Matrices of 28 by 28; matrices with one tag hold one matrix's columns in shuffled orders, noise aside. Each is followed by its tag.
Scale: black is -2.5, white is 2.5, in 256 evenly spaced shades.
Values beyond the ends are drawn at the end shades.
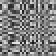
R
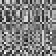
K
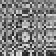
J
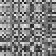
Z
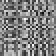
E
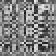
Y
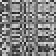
Z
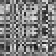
Y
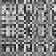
Y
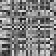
E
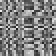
E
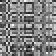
Z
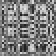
Y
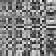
E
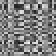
R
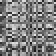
Z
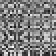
J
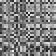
Z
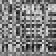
Y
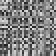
E
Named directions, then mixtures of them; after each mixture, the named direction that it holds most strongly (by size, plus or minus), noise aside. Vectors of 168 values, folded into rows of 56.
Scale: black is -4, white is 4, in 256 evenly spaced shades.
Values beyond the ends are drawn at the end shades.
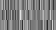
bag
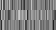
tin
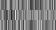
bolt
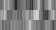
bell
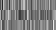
tin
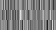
bag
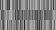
bolt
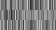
bolt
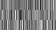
bag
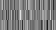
bag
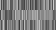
bolt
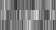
bell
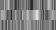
bell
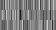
bag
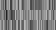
bolt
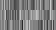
bag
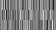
bag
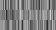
bag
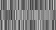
bolt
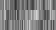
bell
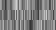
bolt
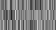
bolt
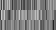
tin
